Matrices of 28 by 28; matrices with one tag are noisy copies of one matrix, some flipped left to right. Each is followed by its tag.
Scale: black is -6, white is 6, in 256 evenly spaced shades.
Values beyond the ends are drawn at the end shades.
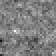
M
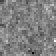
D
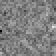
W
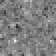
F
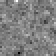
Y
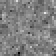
Y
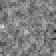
W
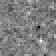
F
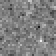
F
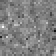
W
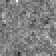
Y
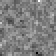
Y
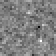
F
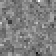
Y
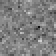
F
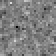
F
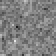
F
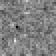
F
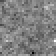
D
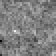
M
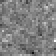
D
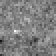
M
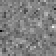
W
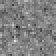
F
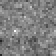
M
